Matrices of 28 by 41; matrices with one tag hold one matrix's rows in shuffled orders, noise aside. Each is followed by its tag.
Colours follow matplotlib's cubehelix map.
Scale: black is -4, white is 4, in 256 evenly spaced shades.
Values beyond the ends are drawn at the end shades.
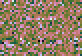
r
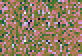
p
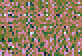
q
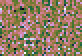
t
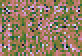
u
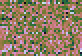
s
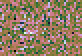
t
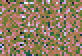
t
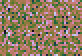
u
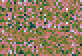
s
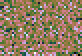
r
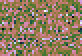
s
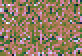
r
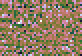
s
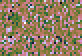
q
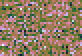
s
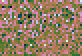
s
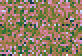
s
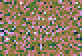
r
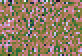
q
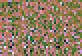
q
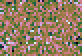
r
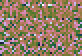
r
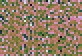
p
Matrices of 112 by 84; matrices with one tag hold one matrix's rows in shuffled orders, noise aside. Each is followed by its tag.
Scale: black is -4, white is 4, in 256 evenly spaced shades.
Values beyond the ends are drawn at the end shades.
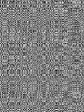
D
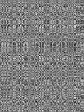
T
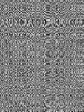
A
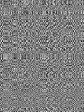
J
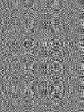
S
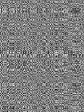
D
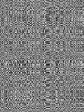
A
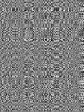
S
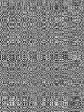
D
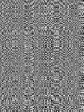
S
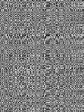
A
